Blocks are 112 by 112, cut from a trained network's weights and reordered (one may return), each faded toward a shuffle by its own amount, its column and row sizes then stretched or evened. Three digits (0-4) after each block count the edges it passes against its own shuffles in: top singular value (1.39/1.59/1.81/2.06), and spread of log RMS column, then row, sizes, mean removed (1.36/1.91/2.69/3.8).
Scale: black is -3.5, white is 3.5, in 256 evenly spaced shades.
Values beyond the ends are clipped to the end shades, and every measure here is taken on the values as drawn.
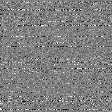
0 0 4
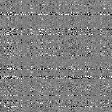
3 3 4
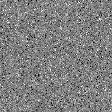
2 1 0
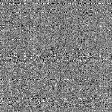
2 1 3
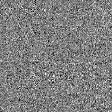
1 2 2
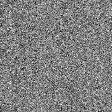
1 1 0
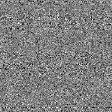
1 1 3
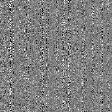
0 4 0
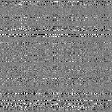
4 2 4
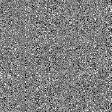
1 3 1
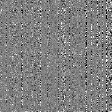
1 4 2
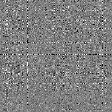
4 3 3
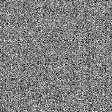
0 1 2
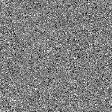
0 2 2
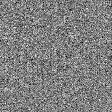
1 0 1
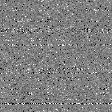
2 1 3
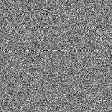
4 0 2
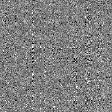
3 3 1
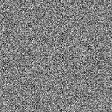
4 1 0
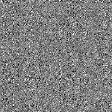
2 3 2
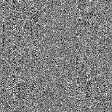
2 3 0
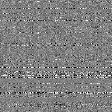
4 1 4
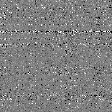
3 2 3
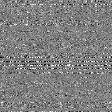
4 0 4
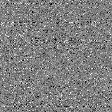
3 0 2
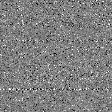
2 1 2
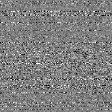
2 0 4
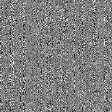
2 4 1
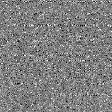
4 0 2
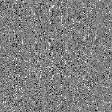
3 3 0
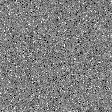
0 0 0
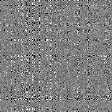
3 4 3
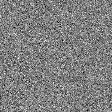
0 1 0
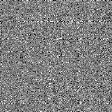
2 2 3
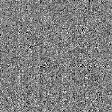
2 2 2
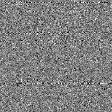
4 1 2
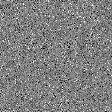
2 1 0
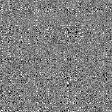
0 3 3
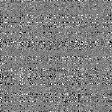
1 3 4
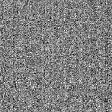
2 1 1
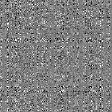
0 4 3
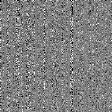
2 4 1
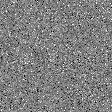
1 0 0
